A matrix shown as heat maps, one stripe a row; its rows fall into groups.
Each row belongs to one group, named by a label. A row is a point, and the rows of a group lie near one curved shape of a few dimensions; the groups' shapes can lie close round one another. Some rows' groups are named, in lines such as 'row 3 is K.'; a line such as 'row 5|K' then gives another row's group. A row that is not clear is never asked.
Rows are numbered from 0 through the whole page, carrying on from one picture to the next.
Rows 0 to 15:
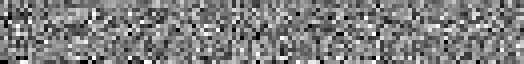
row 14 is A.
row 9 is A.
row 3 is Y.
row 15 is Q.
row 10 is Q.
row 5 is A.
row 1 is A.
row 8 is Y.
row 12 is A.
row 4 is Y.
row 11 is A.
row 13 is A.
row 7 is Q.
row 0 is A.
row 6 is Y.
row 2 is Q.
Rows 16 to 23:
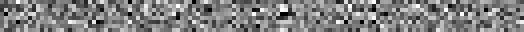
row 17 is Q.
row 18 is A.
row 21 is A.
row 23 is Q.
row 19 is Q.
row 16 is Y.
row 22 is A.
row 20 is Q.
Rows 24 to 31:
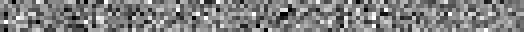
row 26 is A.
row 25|A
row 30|Q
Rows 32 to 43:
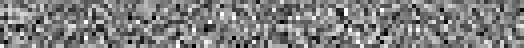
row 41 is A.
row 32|A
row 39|Q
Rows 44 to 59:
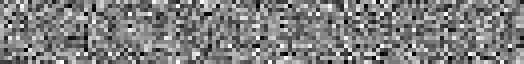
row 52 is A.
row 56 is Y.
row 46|Q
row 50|A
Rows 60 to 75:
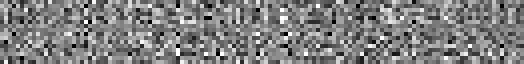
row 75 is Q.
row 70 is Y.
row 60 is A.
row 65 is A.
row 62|A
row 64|A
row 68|A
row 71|Q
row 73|Q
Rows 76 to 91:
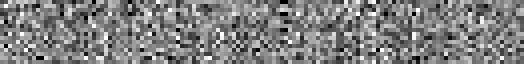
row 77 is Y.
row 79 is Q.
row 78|Q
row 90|Q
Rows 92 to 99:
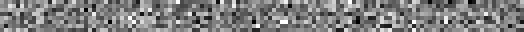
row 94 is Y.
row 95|Y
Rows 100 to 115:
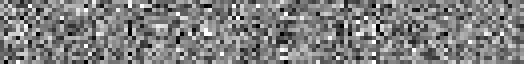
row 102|Q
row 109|Y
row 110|Q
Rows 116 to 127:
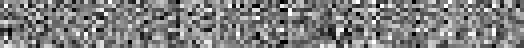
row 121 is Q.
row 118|A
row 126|A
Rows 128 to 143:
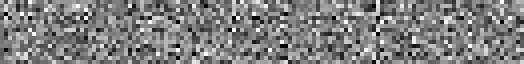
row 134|A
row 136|Q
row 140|Y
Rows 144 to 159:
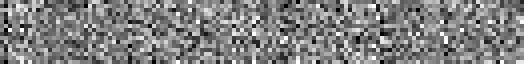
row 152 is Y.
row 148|A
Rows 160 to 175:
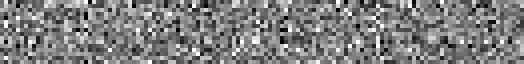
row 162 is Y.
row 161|Y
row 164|Q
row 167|A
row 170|A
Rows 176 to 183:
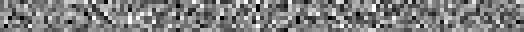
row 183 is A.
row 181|Y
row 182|Y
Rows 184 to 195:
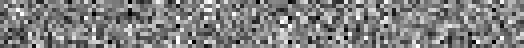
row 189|A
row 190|A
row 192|A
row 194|Y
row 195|Q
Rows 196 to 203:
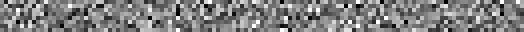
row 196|A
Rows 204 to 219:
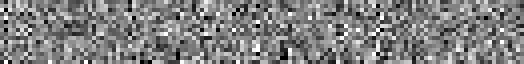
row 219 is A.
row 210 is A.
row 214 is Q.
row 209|Y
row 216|A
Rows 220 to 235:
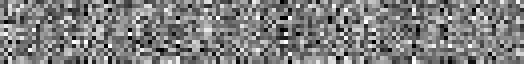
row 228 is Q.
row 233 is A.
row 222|Y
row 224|A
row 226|Q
